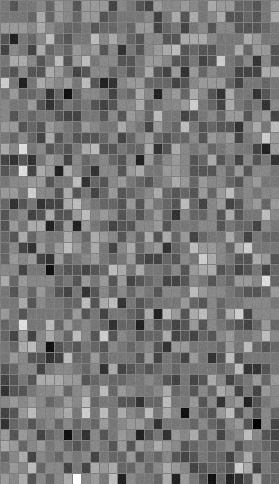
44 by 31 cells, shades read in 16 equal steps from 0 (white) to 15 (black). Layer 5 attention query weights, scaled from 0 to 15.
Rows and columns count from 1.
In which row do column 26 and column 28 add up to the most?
44
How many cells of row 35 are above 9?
9
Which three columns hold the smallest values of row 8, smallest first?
1, 10, 5
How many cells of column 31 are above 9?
9
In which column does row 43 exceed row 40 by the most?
22
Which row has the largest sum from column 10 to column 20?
30
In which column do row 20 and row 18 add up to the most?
20
